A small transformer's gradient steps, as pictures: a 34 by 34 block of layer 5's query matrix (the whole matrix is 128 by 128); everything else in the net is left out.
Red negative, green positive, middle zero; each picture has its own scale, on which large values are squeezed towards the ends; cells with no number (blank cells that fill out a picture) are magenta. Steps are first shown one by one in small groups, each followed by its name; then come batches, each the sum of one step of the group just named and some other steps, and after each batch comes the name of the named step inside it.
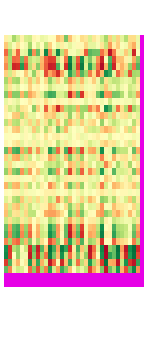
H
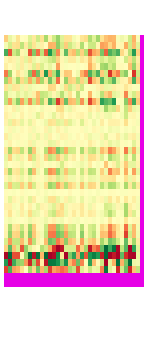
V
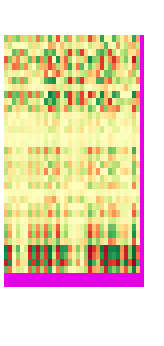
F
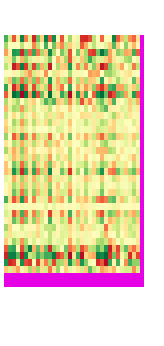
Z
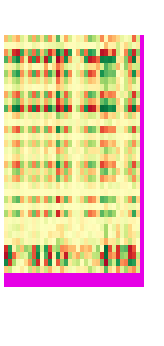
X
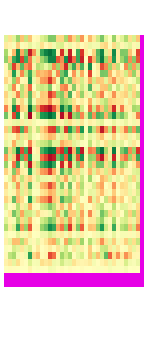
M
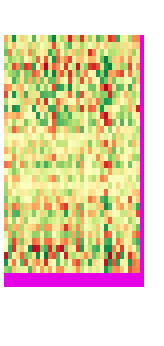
V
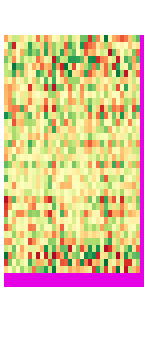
F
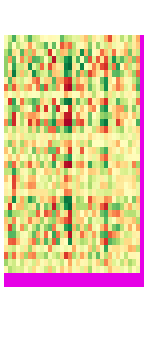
X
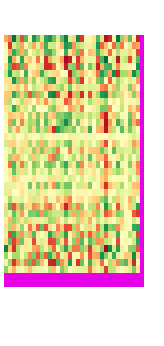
F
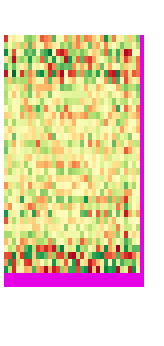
V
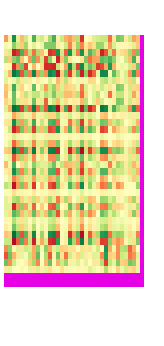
X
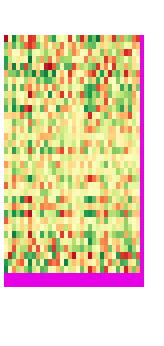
F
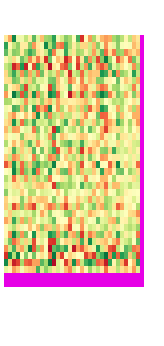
Z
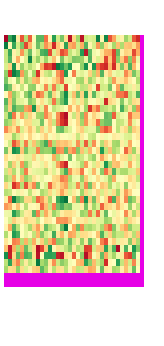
H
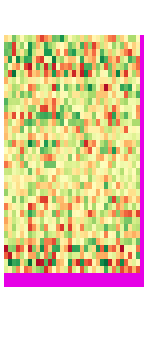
M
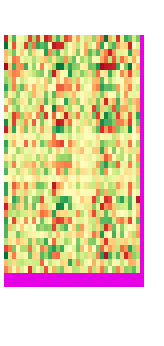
H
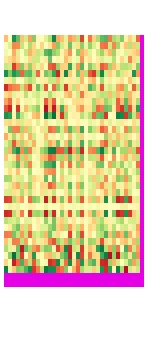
M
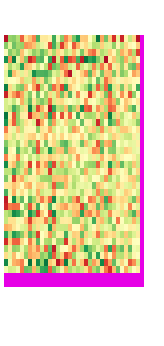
M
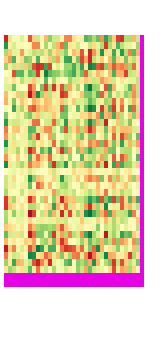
M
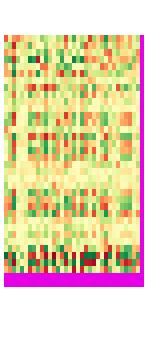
X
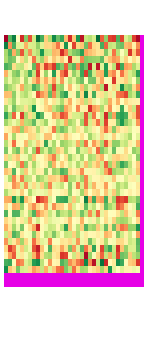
M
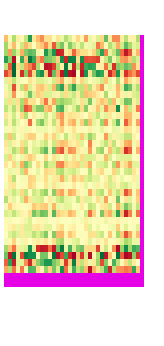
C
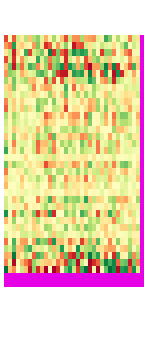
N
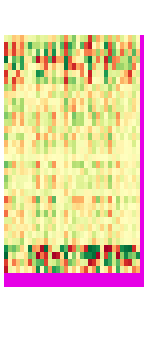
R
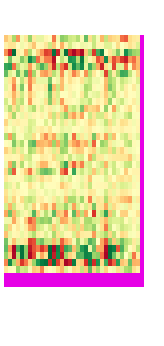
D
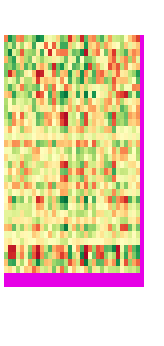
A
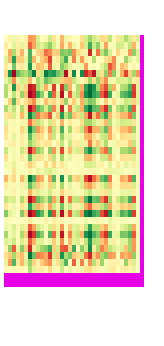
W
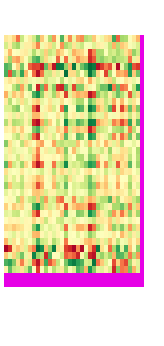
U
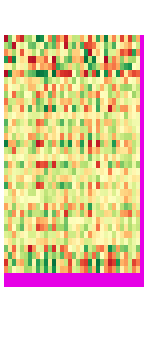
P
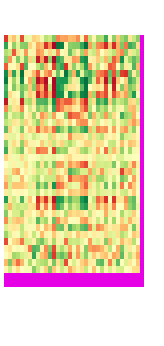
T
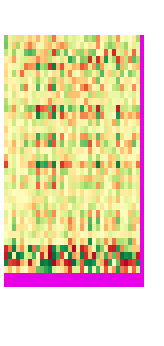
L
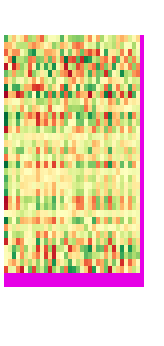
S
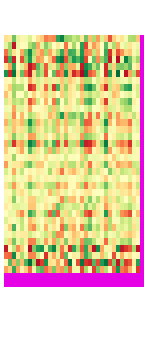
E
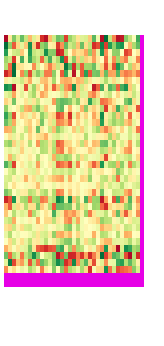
C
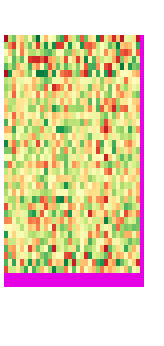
P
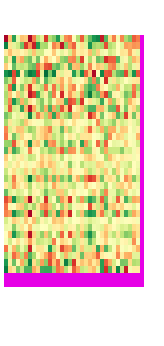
W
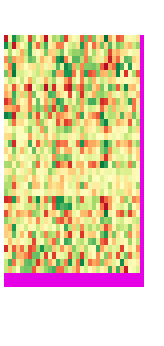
E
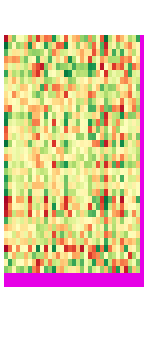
U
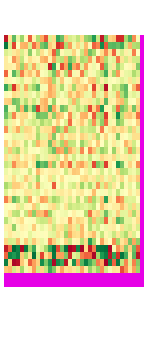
L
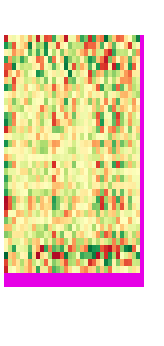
R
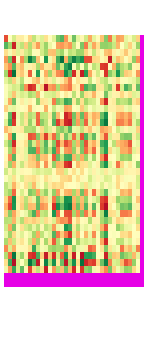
E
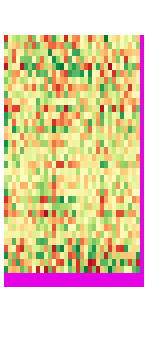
N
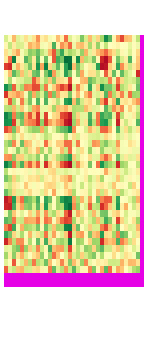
S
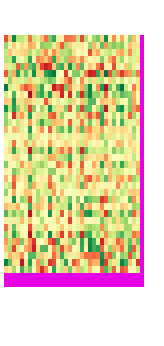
W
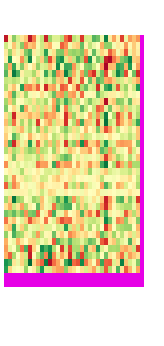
E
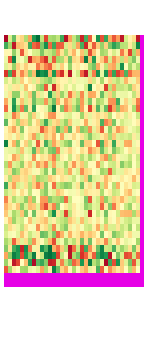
P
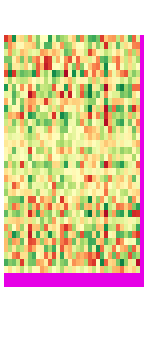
W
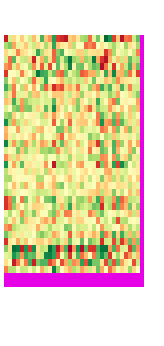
P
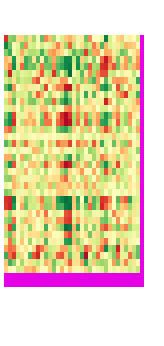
A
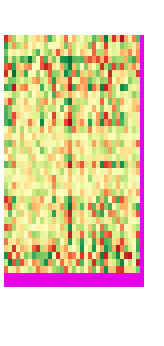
C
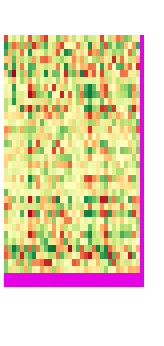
W
